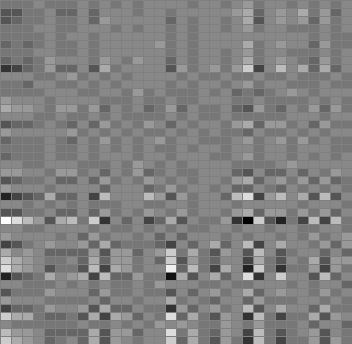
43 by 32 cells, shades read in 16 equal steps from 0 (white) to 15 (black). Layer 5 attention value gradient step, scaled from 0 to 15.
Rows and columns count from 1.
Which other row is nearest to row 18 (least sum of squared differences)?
20
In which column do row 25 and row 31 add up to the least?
23
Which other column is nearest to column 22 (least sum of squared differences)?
14
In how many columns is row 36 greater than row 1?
8
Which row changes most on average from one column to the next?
28
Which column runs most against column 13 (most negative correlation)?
12
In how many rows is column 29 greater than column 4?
15
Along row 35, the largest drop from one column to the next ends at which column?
17
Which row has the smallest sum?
33
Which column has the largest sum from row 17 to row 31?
24
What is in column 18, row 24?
7
